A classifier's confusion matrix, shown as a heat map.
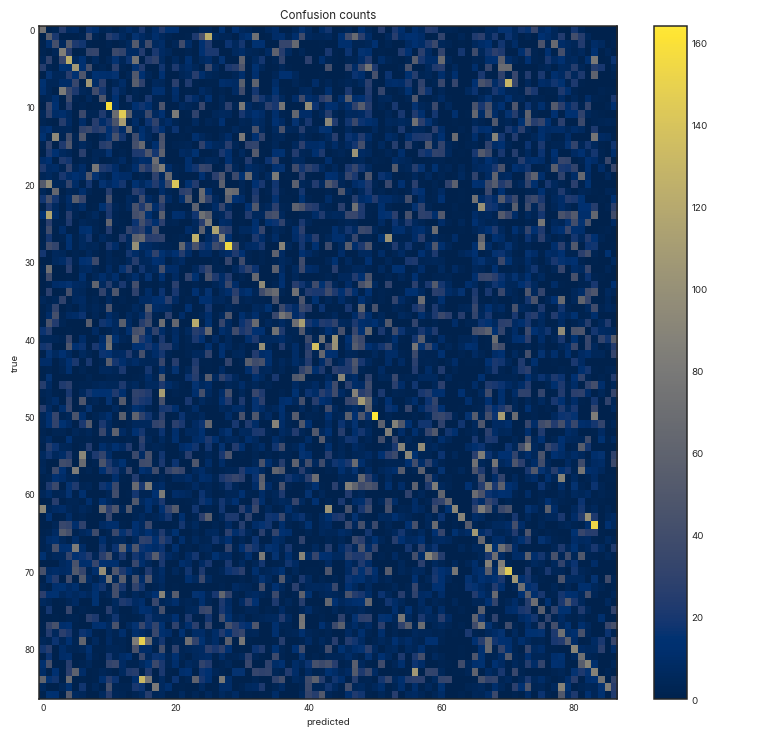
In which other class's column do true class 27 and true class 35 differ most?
23
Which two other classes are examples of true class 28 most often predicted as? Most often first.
14, 36
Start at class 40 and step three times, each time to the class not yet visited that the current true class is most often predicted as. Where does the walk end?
18
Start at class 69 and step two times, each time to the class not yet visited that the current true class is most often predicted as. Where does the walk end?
5
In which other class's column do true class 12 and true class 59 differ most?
43
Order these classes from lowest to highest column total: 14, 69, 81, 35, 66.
81, 35, 66, 69, 14
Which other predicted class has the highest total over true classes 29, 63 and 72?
82
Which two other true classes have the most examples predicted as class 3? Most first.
8, 65
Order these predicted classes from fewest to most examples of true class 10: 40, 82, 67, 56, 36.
56, 82, 67, 36, 40
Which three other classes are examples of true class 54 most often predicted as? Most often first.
57, 73, 81
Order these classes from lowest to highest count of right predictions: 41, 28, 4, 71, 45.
45, 71, 4, 41, 28
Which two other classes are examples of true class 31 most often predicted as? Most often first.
1, 35
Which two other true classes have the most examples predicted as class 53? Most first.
51, 18
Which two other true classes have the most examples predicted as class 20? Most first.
11, 38
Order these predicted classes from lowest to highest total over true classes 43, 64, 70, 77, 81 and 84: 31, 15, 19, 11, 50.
19, 50, 31, 11, 15
